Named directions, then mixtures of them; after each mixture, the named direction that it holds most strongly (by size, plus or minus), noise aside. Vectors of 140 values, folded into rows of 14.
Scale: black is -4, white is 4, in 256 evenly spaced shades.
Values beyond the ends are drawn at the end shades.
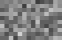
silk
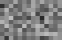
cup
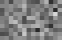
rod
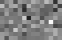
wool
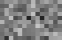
cup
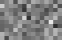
wool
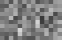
silk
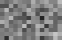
cup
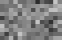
silk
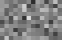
wool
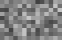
silk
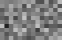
silk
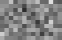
rod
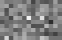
cup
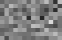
wool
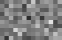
wool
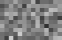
silk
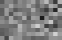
wool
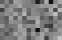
rod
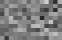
wool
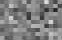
wool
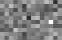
wool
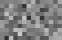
silk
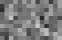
cup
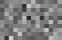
silk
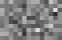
rod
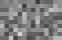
silk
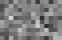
cup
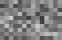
cup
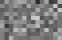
silk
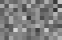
wool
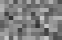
cup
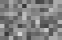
silk
